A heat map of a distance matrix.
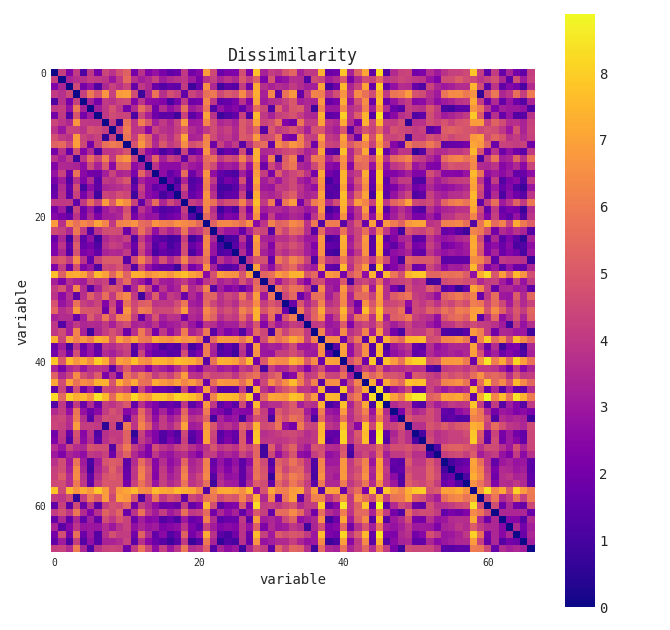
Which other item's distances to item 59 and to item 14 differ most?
3
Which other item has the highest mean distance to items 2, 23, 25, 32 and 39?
45
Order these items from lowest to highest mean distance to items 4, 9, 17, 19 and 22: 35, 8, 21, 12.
35, 8, 12, 21
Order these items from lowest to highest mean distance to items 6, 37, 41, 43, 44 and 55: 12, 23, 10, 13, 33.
23, 13, 10, 12, 33
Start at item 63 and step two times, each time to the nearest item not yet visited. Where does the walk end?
1
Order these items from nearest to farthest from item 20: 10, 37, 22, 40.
22, 10, 37, 40
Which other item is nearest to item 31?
12
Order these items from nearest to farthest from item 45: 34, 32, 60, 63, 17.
63, 32, 34, 17, 60
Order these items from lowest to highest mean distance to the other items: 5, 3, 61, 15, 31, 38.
38, 15, 5, 61, 31, 3
